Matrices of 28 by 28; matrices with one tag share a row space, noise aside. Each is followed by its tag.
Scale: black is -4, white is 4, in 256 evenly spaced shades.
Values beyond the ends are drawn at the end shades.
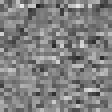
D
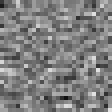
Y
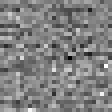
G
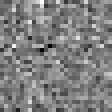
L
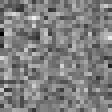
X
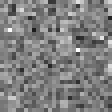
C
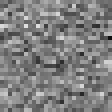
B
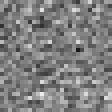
L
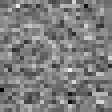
G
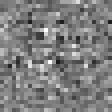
L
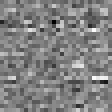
D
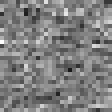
B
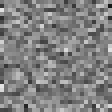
Y
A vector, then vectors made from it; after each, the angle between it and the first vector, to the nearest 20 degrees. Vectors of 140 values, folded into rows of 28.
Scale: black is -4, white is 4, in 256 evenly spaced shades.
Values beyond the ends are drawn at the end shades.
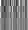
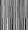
120 degrees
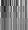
20 degrees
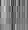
140 degrees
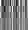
20 degrees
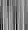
80 degrees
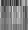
40 degrees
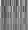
20 degrees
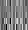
80 degrees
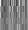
20 degrees
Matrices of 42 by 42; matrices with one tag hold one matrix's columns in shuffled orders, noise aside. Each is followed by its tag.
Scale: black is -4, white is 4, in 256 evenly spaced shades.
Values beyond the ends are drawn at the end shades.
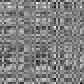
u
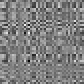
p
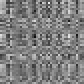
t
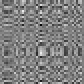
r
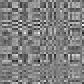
p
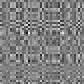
p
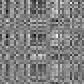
t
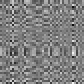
r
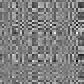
p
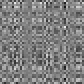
u
